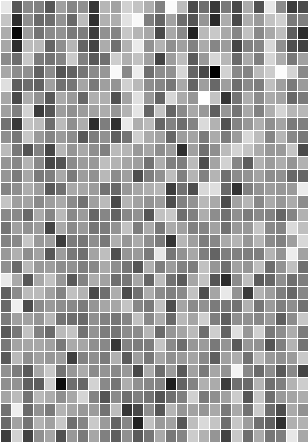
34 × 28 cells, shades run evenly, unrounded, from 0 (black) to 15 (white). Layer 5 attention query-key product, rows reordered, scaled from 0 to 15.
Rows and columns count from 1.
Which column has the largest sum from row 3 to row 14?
13
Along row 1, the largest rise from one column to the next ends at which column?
25
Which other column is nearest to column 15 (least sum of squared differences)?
10
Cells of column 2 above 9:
12
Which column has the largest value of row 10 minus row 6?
20
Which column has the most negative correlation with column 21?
19
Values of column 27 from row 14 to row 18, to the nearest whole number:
6 9 10 8 13
